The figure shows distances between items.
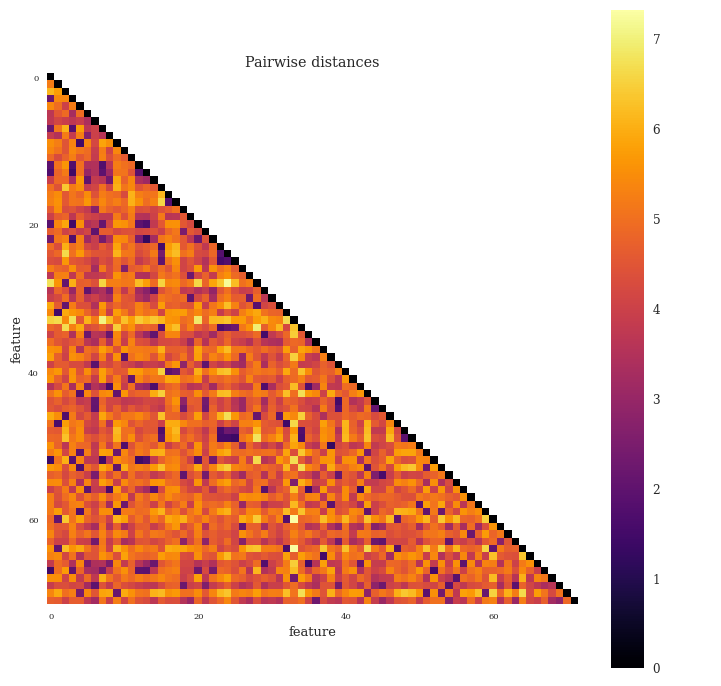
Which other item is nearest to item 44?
39
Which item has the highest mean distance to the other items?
33
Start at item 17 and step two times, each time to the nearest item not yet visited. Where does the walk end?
40
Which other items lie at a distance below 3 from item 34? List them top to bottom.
15, 23, 24, 25, 48, 49
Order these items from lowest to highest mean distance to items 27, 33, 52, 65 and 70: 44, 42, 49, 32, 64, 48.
44, 42, 48, 49, 32, 64
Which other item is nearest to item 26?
61
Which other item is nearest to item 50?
38
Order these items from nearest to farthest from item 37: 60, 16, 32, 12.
16, 12, 32, 60
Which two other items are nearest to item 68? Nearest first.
55, 33
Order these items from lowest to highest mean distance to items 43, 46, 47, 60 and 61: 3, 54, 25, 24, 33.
54, 25, 3, 24, 33
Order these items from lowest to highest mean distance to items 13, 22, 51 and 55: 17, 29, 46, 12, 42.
12, 29, 42, 46, 17
